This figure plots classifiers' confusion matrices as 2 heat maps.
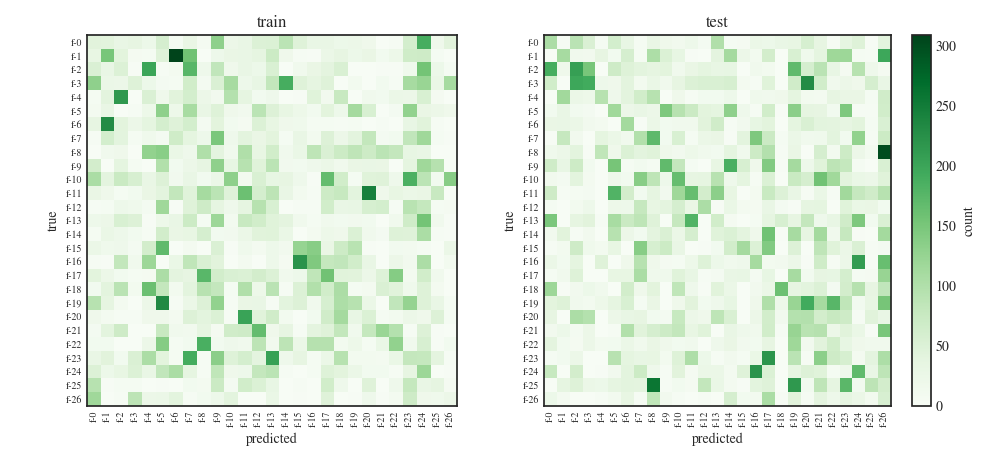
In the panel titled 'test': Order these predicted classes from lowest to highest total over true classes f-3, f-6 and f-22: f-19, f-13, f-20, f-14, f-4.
f-4, f-14, f-13, f-19, f-20
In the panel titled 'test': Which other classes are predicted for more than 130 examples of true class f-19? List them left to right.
f-20, f-22, f-26
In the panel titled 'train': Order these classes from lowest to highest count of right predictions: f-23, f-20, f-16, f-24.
f-20, f-23, f-24, f-16
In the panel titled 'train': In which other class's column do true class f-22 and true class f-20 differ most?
f-11
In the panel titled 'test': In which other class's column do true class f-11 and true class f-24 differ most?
f-16
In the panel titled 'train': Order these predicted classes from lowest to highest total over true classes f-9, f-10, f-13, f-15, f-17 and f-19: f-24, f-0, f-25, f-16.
f-25, f-16, f-0, f-24
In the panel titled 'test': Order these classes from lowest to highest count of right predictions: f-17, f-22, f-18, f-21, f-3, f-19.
f-17, f-22, f-21, f-19, f-18, f-3
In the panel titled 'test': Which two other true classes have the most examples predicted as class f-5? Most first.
f-11, f-9
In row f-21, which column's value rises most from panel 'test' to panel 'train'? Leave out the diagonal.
f-12
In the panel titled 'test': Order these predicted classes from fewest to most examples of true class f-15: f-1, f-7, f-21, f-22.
f-1, f-22, f-21, f-7
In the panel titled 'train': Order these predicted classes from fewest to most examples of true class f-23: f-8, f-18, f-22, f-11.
f-8, f-22, f-11, f-18
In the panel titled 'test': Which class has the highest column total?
f-26
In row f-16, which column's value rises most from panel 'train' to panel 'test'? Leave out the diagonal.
f-26
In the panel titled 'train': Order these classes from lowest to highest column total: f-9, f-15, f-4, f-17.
f-15, f-4, f-17, f-9
